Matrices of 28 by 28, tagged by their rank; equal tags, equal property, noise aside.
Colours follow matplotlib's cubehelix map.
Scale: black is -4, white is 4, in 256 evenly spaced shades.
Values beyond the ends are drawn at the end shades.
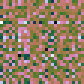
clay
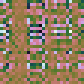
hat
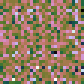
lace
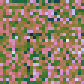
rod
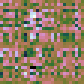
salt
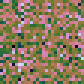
rod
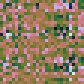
salt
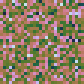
rod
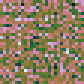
rod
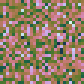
rod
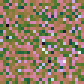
rod
